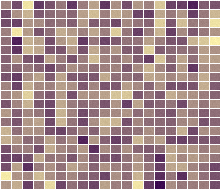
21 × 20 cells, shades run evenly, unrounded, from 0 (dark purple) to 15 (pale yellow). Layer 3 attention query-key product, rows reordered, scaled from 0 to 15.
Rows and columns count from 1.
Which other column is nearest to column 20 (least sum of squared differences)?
19
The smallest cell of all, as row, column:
21, 15
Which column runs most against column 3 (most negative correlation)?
5
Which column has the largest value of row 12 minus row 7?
3
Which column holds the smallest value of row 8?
18
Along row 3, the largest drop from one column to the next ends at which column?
16
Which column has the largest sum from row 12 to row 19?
13
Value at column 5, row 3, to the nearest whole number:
6
